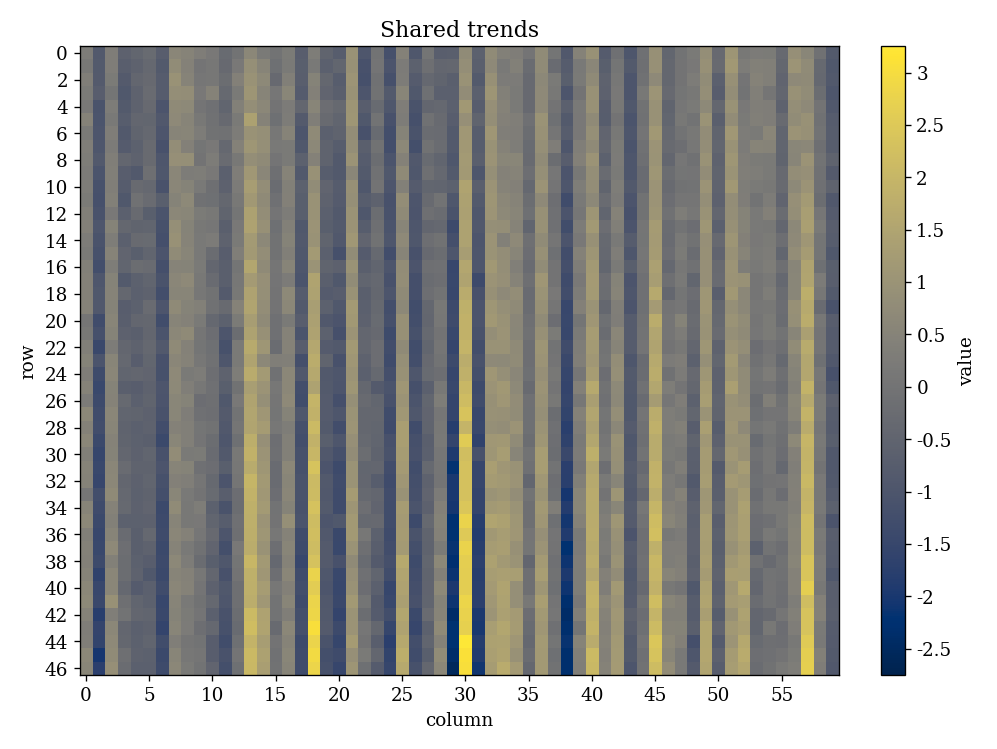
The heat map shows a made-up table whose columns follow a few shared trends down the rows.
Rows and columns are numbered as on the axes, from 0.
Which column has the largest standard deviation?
18
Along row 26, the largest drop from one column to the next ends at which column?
31
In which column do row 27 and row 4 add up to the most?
30
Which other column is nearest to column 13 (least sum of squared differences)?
45
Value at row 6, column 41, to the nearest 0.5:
-0.5
